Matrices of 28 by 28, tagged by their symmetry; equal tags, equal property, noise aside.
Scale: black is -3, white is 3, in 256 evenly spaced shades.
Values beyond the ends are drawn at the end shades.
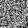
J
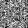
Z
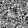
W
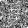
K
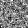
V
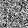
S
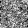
K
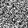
K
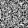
Z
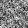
K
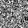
S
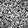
K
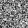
J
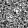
V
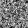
K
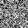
J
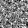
W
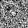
J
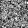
S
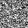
S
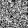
V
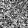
V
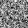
S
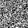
S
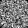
V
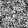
K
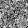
J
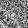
V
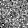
V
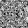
Z
